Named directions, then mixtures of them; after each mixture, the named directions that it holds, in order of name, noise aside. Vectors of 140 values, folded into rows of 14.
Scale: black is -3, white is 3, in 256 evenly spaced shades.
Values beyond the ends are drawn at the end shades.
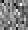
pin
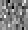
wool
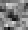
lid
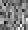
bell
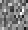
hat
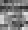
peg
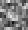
lid, wool.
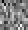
bell, pin.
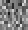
bell, wool.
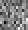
bell.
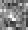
lid, pin.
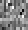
bell, hat, wool.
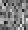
bell.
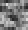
lid, peg.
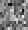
bell, hat, lid.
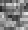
lid, peg.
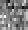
peg, wool.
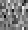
hat, wool.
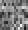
bell, peg.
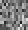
bell.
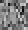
hat, pin.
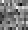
peg, pin.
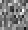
hat.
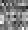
bell, peg, pin.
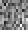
bell.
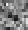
bell, lid.
